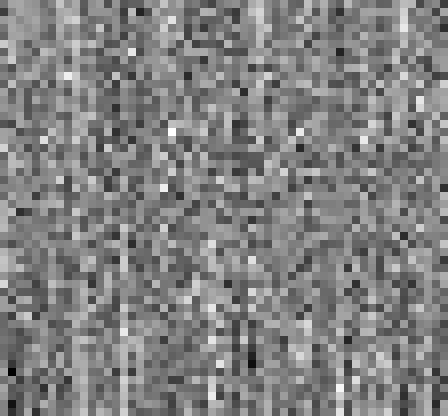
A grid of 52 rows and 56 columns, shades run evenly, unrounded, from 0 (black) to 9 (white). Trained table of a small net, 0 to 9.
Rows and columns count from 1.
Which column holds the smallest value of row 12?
31
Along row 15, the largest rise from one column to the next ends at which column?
50
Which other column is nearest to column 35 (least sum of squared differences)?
29
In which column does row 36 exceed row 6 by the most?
25
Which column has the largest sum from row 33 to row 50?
16
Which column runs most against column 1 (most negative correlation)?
39
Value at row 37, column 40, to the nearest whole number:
6
